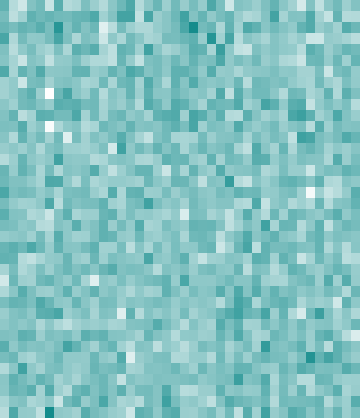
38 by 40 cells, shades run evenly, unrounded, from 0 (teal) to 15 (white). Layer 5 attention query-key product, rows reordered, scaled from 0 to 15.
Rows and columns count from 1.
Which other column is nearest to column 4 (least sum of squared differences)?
10
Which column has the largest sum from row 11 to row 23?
37
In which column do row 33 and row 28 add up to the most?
15
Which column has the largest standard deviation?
6
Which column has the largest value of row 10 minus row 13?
35
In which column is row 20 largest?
21
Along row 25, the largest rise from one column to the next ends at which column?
28
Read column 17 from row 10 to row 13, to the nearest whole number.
4 9 7 11
